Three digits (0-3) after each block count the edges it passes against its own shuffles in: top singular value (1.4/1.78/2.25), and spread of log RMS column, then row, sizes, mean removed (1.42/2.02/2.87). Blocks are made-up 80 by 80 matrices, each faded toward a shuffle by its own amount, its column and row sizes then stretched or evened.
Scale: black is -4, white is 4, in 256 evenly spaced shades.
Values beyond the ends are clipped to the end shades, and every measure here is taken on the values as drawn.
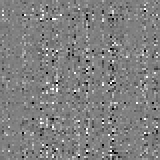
0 3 2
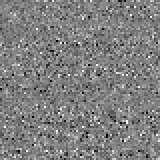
0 0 2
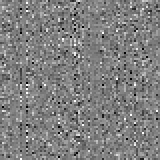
1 3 0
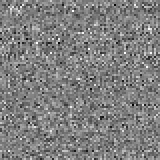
2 0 2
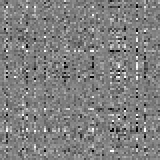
3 3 2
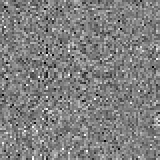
2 1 0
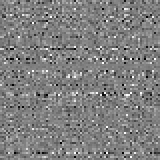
3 1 3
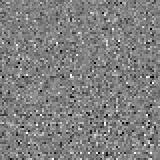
0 1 2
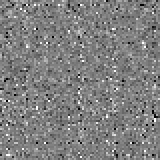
0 2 2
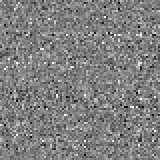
0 1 2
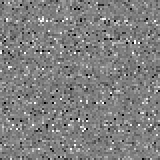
0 0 2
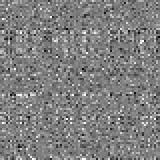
3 1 2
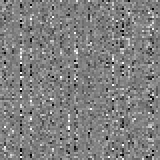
2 3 0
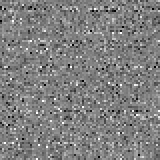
2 0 2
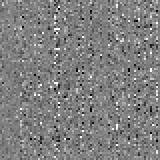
0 3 0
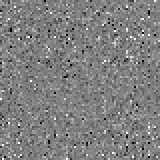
0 2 1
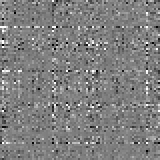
2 3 3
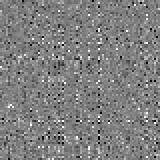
3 2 1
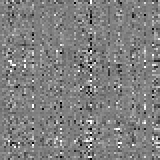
2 3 2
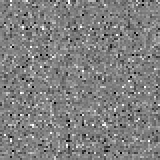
0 1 2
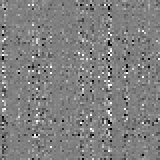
1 3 2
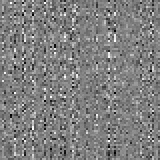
3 3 0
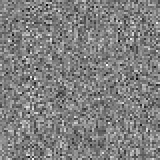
2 1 0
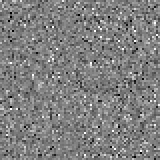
1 1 1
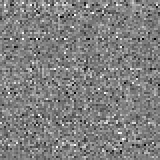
1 1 2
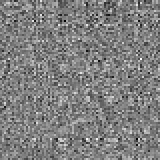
3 1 2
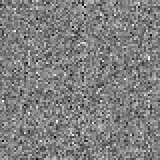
0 2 0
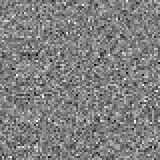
2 0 1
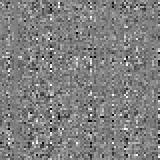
0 3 2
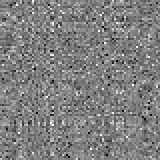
3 1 0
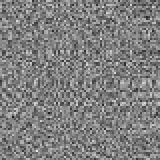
3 0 2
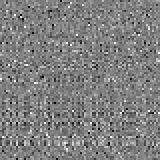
3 0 2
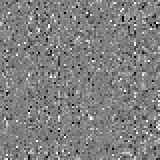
2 2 0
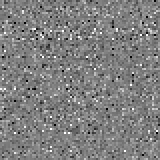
1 1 2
